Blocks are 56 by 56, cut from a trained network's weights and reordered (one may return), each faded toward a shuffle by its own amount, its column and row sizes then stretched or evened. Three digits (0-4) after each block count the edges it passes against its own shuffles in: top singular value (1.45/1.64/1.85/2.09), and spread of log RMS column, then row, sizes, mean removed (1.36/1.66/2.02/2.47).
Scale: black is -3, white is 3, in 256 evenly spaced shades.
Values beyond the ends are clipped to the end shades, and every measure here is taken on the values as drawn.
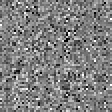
1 3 1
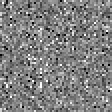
0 3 0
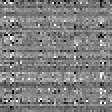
4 4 3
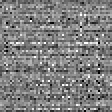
3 2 3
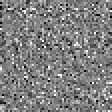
1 1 1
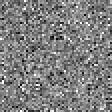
1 1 0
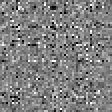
2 4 3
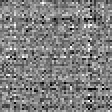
2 4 2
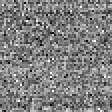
0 0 0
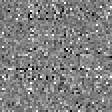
0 2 3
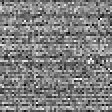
4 1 0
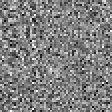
2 1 0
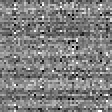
3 3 1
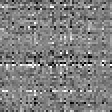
3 4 4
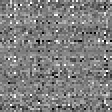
0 2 4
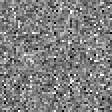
0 2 2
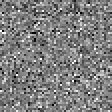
1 2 1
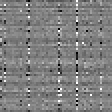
4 4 1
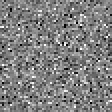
0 1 2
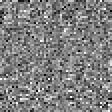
3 0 3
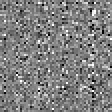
1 4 1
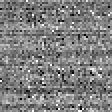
2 3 0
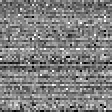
4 0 3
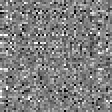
3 3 3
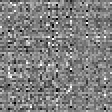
1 4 0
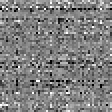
2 4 4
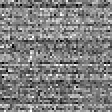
4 3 2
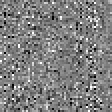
0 4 1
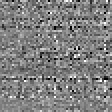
1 3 4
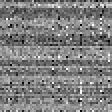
4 3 2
